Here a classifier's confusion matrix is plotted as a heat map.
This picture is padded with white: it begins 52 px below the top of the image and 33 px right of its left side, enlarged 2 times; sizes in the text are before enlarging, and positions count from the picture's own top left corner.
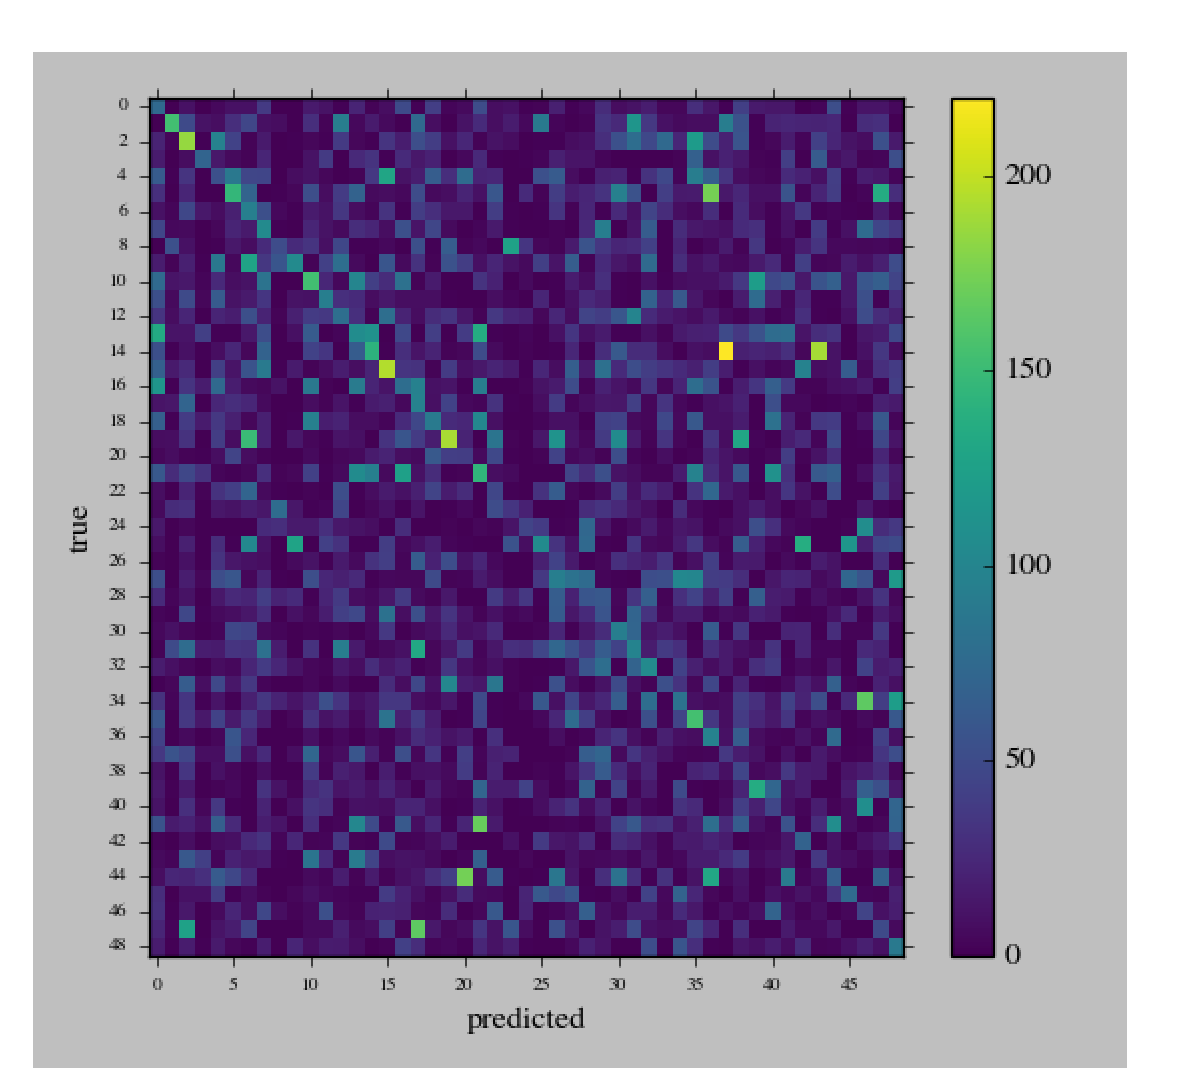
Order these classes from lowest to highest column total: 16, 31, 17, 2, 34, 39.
39, 34, 16, 31, 17, 2
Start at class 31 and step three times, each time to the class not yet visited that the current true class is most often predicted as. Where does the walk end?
35
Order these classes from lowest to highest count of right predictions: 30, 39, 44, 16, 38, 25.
38, 44, 16, 30, 25, 39
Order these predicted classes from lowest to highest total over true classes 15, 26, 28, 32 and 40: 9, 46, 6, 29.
9, 6, 46, 29
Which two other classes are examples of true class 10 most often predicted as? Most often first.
39, 13
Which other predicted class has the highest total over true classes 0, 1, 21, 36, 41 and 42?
44
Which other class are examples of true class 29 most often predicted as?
15
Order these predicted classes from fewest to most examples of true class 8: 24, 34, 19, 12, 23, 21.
21, 34, 24, 12, 19, 23
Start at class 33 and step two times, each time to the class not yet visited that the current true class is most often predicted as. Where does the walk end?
6
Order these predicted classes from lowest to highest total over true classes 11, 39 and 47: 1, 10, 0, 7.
1, 10, 7, 0
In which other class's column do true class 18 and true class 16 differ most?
13
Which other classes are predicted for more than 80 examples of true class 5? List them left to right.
30, 36, 47
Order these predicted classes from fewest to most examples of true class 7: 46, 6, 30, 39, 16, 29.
30, 6, 39, 16, 46, 29
